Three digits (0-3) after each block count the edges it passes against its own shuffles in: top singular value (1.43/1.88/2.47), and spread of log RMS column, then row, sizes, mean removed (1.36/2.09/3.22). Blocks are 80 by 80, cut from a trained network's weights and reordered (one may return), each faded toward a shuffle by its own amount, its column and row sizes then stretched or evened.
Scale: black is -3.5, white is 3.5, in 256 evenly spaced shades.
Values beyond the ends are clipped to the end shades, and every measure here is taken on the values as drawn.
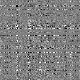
1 2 3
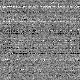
2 1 2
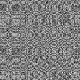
3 1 0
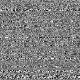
1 0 3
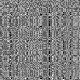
3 2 1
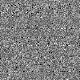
0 1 2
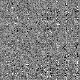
0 2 1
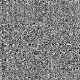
1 0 2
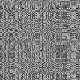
3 0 2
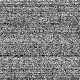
2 0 1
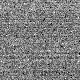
1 0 0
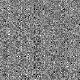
1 2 1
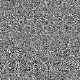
0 2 2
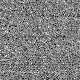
0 0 0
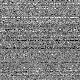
2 0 2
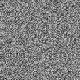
2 0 0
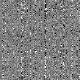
0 3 1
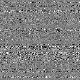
0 1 3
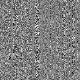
0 3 0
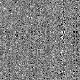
1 2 1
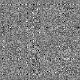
0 2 2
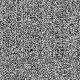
1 0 1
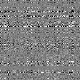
2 2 3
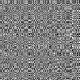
3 2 2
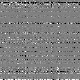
2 1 3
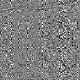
2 3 2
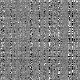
2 3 0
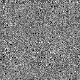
0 1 2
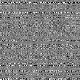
2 1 3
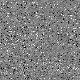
0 1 1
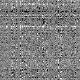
2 3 1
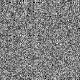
1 1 1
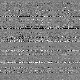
2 1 3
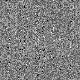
0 2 0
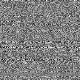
0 0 3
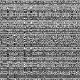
3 2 0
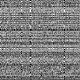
3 2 1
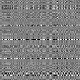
3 1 3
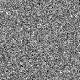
1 0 0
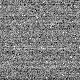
1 0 0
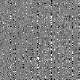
2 3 1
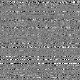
1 1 3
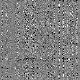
0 3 1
